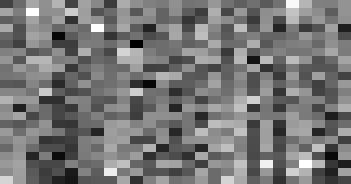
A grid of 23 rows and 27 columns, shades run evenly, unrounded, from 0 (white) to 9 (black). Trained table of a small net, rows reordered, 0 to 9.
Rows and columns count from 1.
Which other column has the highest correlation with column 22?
7
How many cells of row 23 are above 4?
19
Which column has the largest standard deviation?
11
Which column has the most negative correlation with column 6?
18
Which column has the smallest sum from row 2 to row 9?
3
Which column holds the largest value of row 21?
27
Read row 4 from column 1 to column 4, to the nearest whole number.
3 6 4 4
